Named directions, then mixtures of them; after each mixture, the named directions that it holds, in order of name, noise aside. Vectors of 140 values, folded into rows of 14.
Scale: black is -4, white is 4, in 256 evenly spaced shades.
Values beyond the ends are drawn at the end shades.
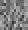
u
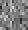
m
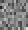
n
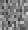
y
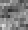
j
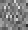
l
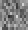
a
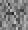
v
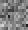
a, j, l.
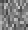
l, y.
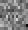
j, l.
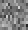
j, l, v.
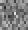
a, n, v.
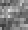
j.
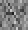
v.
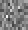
l, m, v.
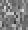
v.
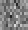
a, l, u.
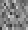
a, m, n.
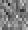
a, n, v.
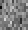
m, n.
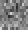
a, j.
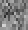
j, v.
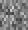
a, m, v.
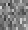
j, m, v.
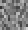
a, n, u.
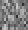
a.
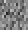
u, v.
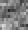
j.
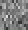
l, m.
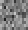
a, m, n.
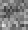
j, v.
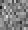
l, m, n.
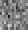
a, j, m.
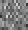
l.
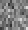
j, m, n.
